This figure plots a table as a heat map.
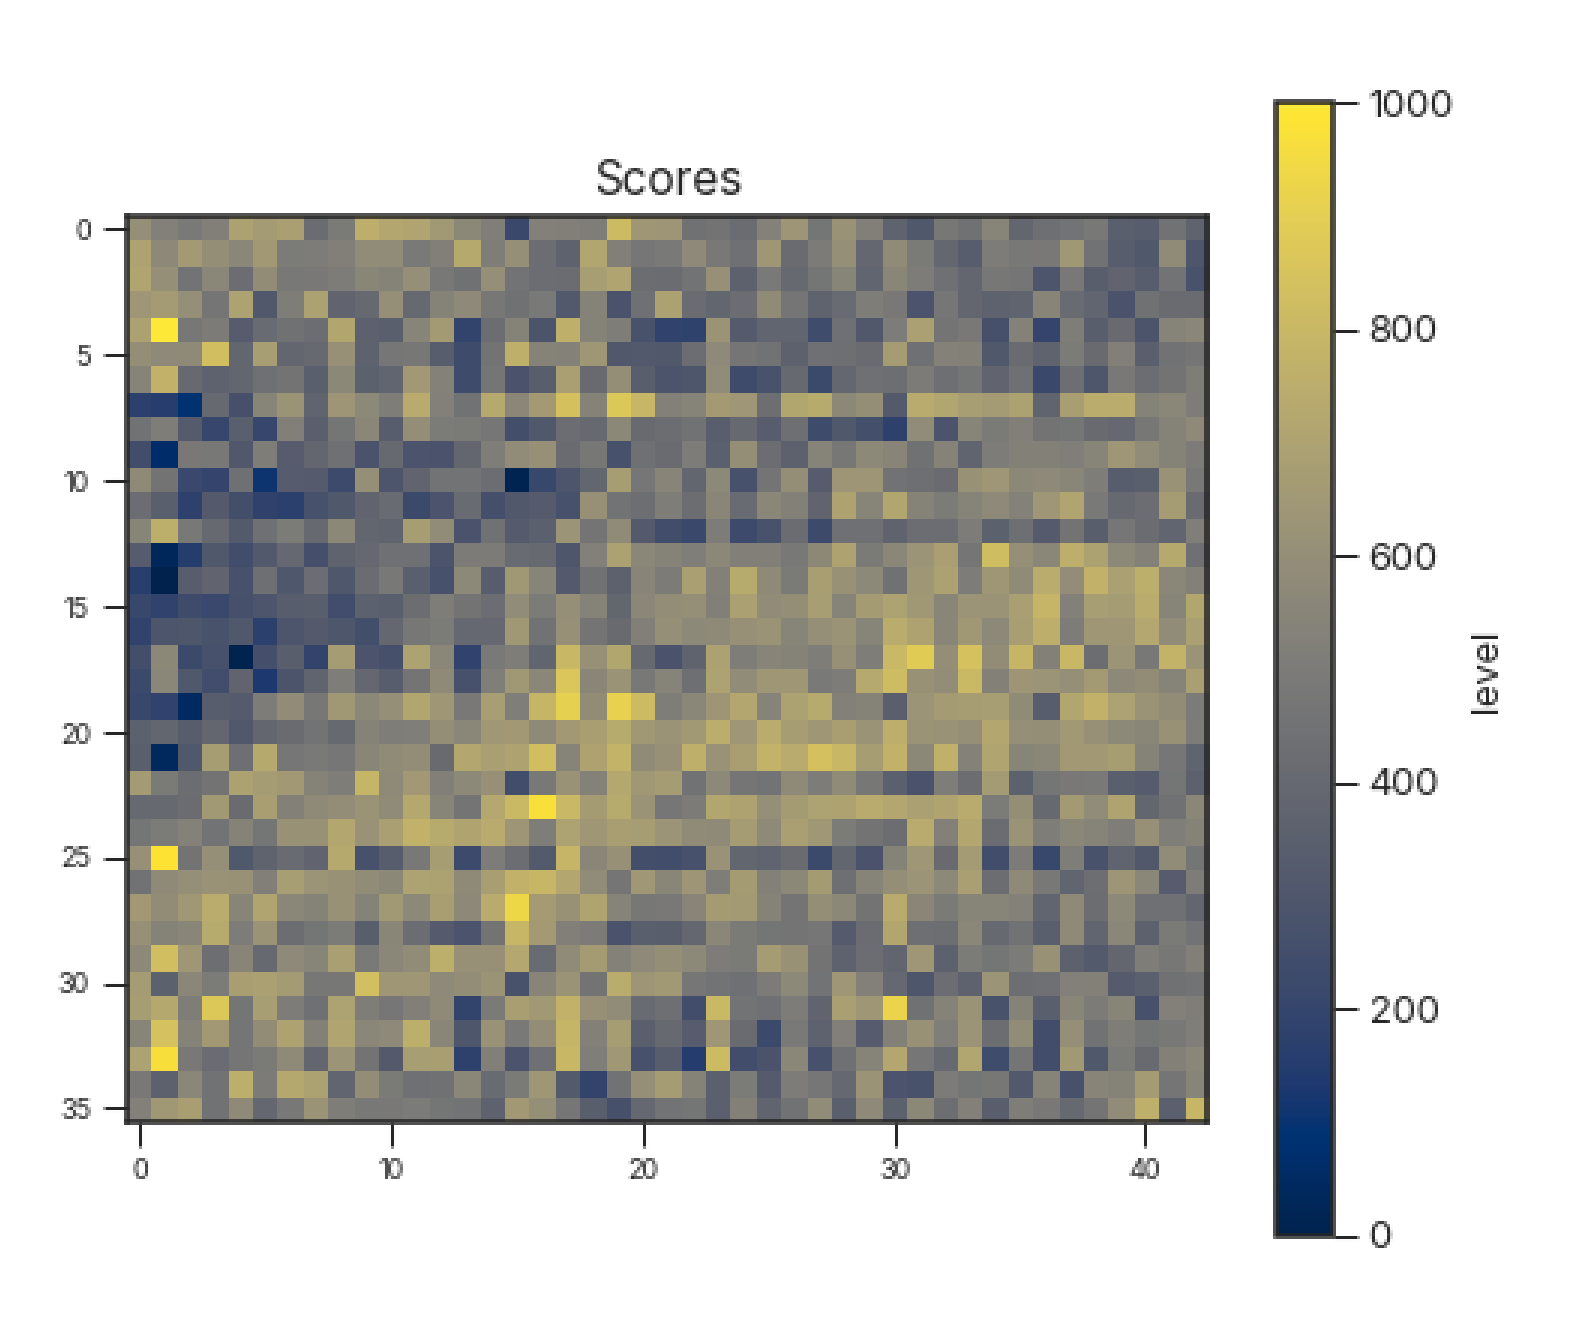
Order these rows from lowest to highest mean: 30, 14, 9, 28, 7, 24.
9, 28, 14, 30, 7, 24
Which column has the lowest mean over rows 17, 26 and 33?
13
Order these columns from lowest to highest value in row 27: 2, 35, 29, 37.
29, 35, 37, 2
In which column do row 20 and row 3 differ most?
19
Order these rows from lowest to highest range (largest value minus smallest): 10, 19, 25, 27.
27, 10, 25, 19
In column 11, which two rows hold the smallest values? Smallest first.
11, 9
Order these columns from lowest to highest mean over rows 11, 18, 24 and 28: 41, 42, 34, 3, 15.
3, 34, 42, 41, 15
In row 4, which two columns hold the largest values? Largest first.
1, 17
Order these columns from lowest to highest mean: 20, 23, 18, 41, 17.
20, 41, 18, 23, 17
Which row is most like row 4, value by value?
25
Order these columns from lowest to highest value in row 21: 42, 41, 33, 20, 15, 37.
42, 41, 33, 20, 37, 15
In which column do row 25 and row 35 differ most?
40
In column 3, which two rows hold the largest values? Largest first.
31, 5
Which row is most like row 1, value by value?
2
